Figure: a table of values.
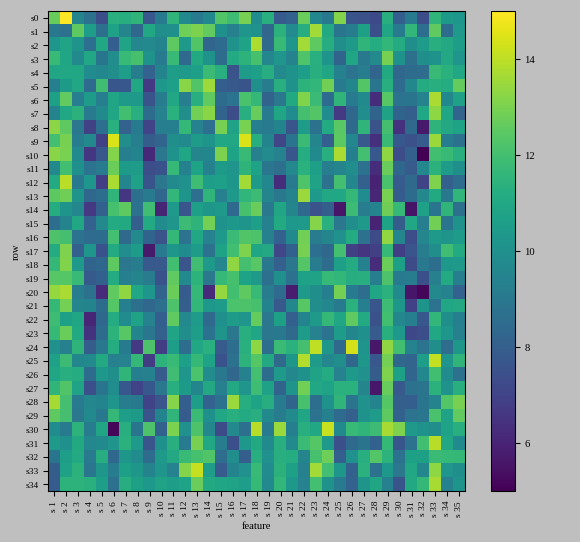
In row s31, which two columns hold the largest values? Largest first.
s 33, s 13
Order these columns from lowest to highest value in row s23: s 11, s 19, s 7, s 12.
s 19, s 12, s 11, s 7
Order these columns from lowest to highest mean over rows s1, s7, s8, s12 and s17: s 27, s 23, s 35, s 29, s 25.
s 27, s 35, s 25, s 23, s 29
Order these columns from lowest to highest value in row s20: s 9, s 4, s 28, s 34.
s 4, s 34, s 9, s 28
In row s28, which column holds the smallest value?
s 9
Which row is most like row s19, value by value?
s22
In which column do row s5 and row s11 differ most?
s 6
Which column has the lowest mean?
s 28
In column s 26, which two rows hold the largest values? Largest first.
s24, s22
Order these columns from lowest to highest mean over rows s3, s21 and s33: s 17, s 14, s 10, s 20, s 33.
s 10, s 20, s 14, s 33, s 17
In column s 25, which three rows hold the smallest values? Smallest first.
s14, s7, s31
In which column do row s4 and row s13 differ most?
s 7
